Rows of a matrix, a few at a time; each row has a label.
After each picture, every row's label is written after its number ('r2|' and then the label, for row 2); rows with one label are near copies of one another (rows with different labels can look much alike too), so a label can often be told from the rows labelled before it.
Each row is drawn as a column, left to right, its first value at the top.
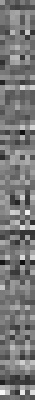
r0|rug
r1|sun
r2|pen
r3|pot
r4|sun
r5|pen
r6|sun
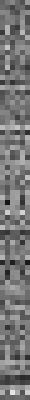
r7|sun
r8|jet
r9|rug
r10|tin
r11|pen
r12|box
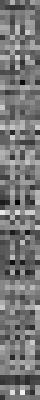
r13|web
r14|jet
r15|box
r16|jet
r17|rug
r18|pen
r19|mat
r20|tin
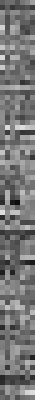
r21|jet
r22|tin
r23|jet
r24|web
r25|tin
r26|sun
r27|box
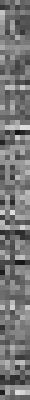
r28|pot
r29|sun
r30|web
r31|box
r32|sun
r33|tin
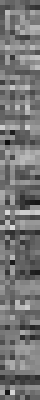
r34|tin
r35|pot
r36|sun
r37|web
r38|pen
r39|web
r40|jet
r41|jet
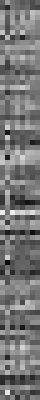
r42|pen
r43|box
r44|pen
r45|web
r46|pen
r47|web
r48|pot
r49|pot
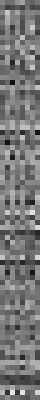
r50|sun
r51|pot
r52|rug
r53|mat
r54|box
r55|web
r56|jet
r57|sun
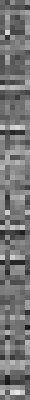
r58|sun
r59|pen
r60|sun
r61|sun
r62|sun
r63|mat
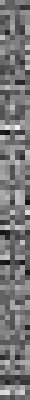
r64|box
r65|sun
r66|web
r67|tin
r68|rug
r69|jet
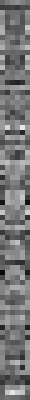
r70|jet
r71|tin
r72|rug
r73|rug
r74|tin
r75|jet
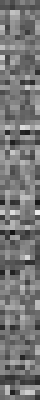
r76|jet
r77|tin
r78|pot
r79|pot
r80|tin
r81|sun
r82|rug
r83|web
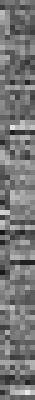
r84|pot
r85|pen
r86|tin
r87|sun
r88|box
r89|rug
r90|sun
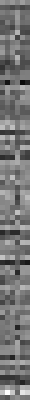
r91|box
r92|rug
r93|box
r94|pen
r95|rug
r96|rug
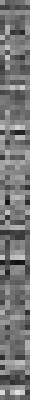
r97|box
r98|jet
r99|sun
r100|sun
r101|sun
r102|mat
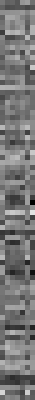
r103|sun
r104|pen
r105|pen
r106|pen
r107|mat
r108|box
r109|jet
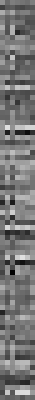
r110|mat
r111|sun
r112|jet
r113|sun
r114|sun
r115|sun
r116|tin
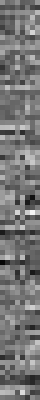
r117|box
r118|sun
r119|tin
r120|jet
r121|sun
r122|web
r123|pen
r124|mat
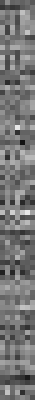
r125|jet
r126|rug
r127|jet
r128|tin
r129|pot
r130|pen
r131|web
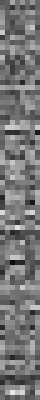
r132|pen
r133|tin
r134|box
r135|sun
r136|rug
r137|web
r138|mat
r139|tin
